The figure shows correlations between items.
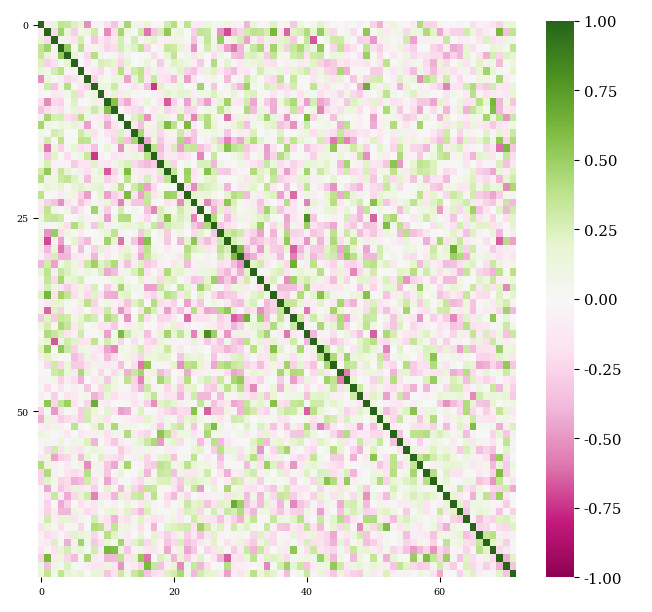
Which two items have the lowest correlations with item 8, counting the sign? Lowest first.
17, 61
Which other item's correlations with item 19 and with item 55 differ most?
37
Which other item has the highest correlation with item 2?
27
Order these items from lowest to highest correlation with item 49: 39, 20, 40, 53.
53, 40, 20, 39
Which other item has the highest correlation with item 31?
38
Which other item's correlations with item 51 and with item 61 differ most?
65
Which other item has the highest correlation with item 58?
69
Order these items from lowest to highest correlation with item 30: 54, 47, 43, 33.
33, 54, 43, 47
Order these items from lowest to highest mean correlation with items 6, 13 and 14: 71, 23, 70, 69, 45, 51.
23, 51, 70, 69, 45, 71
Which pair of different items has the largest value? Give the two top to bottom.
25, 40
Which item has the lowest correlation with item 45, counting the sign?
46
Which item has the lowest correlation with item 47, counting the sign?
32
